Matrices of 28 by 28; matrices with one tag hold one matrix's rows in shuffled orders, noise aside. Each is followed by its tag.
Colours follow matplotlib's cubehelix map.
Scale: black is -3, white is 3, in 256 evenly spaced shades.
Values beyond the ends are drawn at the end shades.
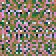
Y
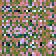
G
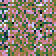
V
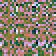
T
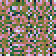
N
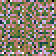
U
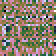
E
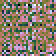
G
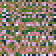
E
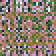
Y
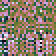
V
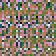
Y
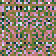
Y
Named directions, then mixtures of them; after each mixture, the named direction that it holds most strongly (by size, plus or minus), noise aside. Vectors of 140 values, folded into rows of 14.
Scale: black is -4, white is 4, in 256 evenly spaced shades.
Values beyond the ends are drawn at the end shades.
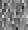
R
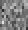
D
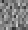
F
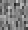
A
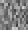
F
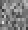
D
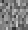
F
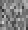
D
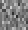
F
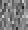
R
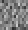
F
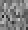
D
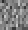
F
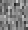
A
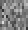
D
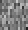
A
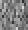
R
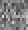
R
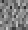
F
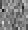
D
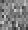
D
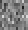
R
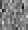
R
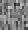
A
